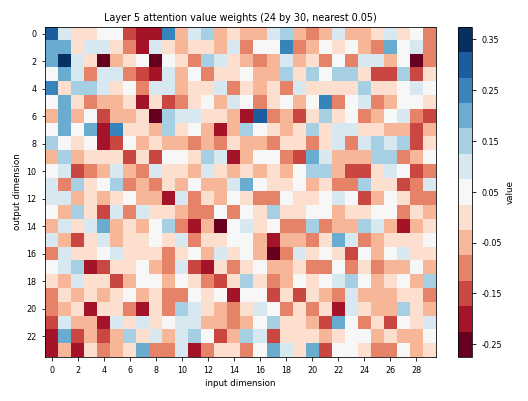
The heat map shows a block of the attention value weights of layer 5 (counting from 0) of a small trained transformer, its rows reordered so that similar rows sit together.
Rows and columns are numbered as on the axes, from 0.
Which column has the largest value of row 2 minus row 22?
0
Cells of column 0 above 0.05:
8
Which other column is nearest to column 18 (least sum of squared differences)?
14
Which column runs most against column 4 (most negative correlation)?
7
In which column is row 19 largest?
23
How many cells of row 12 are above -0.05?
17
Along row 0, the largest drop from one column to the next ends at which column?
10
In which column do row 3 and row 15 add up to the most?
22
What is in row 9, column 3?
0
